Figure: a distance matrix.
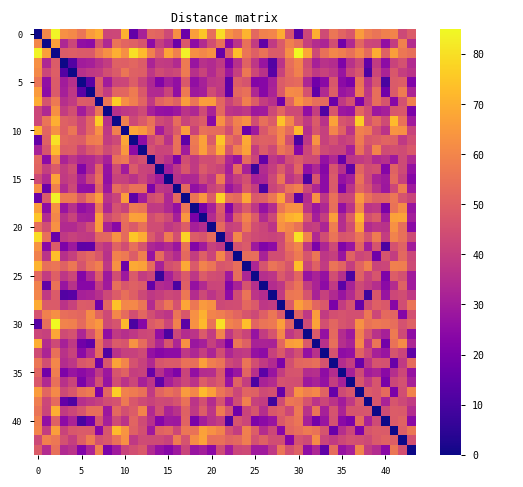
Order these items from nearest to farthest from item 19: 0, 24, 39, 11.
39, 24, 11, 0
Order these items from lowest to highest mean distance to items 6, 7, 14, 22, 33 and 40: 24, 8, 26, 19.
26, 8, 19, 24
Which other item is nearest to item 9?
20
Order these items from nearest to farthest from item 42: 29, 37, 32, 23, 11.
29, 11, 37, 23, 32
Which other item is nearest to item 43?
33
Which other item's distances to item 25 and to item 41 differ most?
14
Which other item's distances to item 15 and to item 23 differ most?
31
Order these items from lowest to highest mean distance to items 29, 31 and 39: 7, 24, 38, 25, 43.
43, 25, 24, 38, 7
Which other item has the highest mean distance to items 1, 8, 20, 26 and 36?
2
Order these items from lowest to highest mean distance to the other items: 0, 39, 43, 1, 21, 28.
43, 1, 39, 28, 21, 0
